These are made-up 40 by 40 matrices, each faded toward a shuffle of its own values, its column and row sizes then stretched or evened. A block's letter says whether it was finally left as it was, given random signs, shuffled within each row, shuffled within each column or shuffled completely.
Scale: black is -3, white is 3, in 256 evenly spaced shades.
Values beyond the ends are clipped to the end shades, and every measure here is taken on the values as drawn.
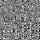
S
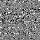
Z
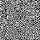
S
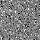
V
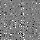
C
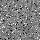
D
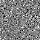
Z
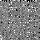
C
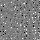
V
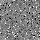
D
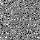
C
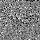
Z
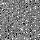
V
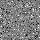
D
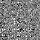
C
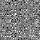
S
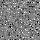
Z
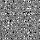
C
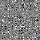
C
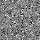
V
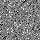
D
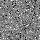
D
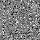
V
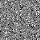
V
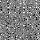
C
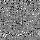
Z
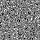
D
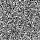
D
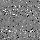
Z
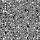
V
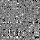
S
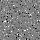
D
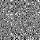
S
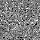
Z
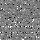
Z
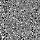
V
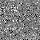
Z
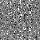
V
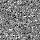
D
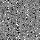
V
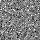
D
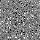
V
